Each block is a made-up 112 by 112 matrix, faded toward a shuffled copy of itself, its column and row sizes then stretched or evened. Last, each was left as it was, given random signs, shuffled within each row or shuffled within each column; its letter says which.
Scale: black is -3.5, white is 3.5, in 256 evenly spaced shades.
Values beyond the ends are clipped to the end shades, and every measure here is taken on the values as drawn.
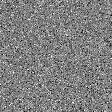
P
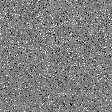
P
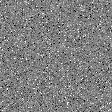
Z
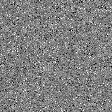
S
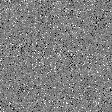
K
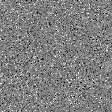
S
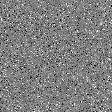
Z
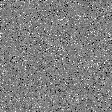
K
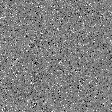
Z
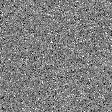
Z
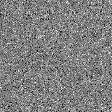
S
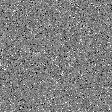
P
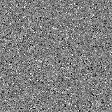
S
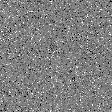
K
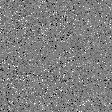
S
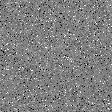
P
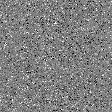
K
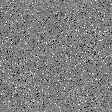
P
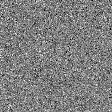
K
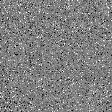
S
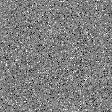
S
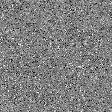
S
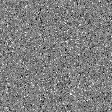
Z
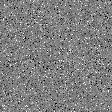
P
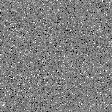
S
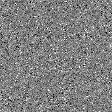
K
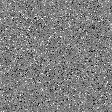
P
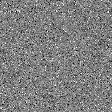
K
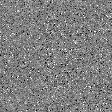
S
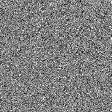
S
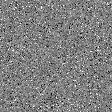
P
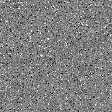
S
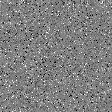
S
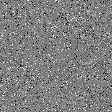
P
